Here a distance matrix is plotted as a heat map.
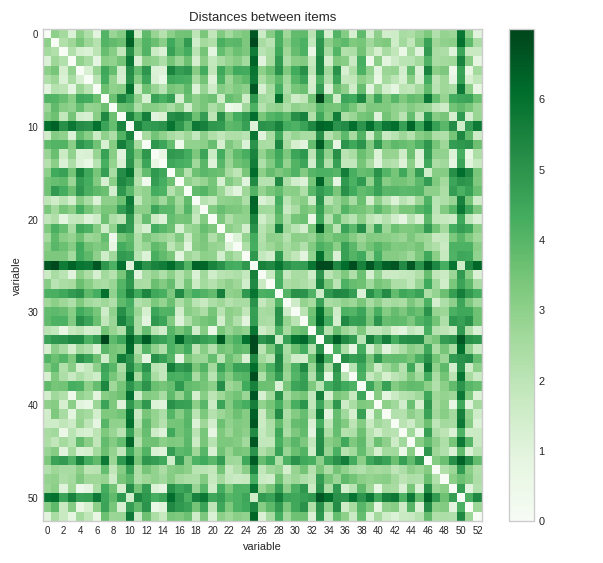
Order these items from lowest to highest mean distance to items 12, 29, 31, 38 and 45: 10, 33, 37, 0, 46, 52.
52, 0, 37, 46, 10, 33
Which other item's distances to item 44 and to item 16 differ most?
12
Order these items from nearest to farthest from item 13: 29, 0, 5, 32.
5, 32, 0, 29
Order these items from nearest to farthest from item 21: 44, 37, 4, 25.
44, 37, 4, 25
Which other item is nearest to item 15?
46
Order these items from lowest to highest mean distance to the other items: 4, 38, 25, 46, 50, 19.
4, 19, 38, 46, 50, 25
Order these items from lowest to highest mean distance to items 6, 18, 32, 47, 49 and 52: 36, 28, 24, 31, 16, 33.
36, 24, 16, 31, 28, 33
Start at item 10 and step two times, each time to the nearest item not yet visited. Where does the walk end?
50
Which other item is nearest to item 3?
39
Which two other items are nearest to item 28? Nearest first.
38, 33
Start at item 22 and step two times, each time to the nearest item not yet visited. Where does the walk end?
23
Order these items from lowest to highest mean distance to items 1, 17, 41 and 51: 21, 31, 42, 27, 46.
42, 27, 21, 31, 46
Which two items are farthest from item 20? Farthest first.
25, 10
